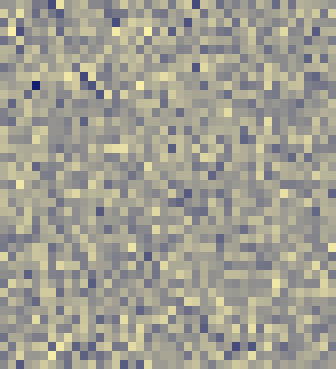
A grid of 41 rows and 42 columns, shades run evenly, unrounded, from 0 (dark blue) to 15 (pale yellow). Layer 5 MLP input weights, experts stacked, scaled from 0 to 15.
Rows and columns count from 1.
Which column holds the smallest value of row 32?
12
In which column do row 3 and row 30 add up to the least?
15
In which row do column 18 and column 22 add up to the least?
4
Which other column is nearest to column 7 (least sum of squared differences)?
32
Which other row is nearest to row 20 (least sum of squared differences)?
25
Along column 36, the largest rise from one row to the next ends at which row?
22
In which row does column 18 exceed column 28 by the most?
38
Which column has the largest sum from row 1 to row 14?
18
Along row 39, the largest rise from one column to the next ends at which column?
8
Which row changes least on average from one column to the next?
13
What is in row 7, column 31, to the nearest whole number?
7
